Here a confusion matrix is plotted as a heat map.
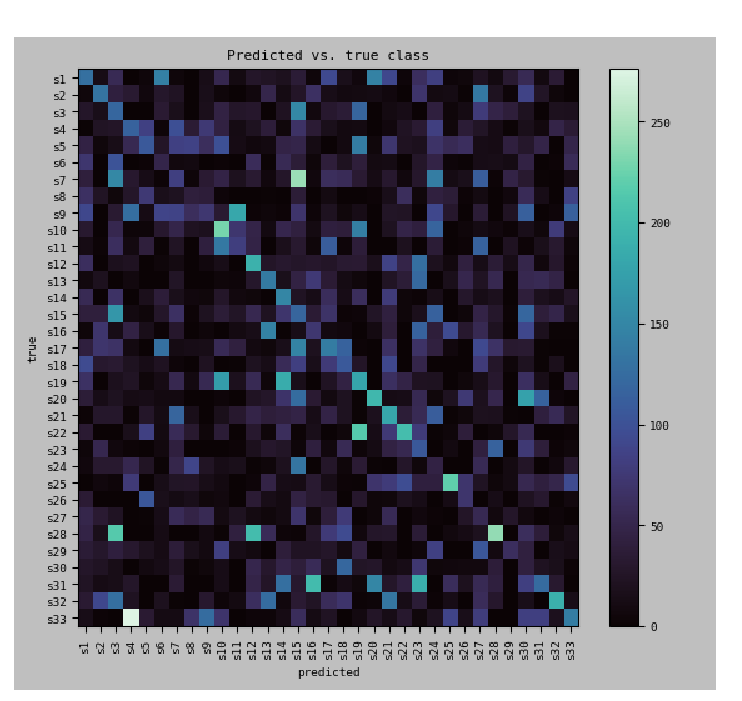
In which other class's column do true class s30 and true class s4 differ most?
s18
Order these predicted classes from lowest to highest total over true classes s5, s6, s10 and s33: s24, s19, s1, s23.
s23, s1, s24, s19
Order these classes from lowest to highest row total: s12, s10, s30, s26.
s26, s30, s12, s10
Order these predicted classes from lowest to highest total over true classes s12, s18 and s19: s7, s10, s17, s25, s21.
s25, s7, s17, s10, s21
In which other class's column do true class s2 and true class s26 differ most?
s27
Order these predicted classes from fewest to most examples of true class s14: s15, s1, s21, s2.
s2, s15, s1, s21
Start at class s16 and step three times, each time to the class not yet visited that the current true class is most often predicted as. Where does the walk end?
s28
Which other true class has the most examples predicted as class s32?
s10
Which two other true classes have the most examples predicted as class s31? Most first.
s20, s33
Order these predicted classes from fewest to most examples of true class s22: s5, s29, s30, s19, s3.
s3, s29, s30, s5, s19
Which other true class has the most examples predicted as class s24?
s7
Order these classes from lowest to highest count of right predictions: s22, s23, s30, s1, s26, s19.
s30, s26, s23, s1, s19, s22
